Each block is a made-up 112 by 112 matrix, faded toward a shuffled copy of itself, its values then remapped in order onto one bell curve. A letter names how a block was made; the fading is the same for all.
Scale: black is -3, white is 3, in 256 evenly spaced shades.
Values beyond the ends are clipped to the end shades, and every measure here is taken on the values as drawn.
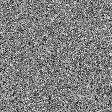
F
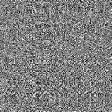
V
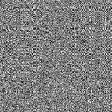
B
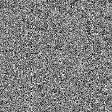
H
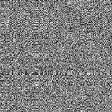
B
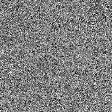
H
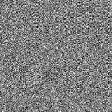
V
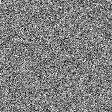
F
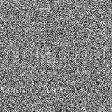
V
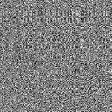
B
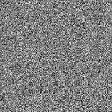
V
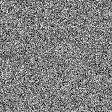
F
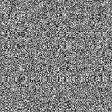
V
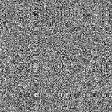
V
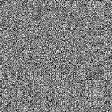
V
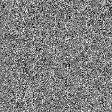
H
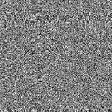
V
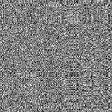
B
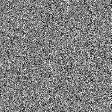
H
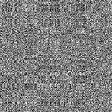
B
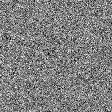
F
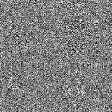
V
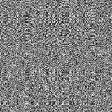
B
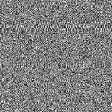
B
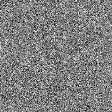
H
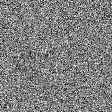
F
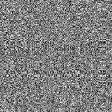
V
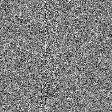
H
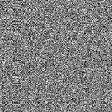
V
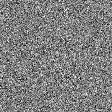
F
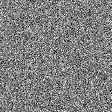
H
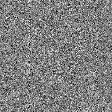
H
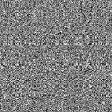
B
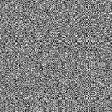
B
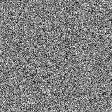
F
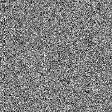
H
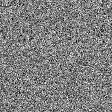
F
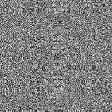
V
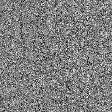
H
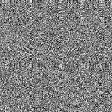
V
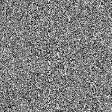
H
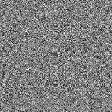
V
